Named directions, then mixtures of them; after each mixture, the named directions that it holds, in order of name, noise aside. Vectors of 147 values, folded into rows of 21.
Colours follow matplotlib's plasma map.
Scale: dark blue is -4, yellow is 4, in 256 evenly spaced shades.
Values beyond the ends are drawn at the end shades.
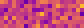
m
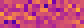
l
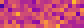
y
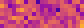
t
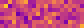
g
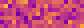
g.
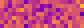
m, t.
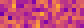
l, m, t.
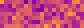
m, t, y.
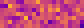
g, t.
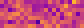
l, t, y.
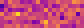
l, y.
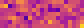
g, t.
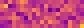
g, t.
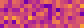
l, m, t.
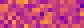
g, m.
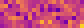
g, t.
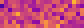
y.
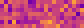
g, y.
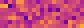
g, t.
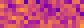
t.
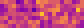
m, t.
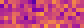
g, m, y.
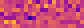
l.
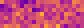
m, y.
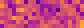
t.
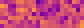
m, t.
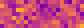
t.
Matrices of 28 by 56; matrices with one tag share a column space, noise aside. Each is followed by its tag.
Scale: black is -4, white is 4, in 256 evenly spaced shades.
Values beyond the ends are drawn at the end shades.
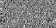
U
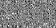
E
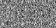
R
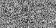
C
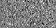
R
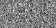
C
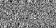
E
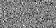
U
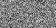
U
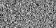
C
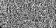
C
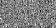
E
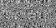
E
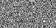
U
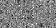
E
